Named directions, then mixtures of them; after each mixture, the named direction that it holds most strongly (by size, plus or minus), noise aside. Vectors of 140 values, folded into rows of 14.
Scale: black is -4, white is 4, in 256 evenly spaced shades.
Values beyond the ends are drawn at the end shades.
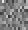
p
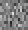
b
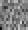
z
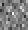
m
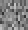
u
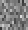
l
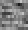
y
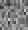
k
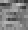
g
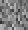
u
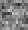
y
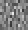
b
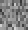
u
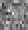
m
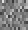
p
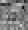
g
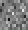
m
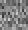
k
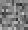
y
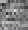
g
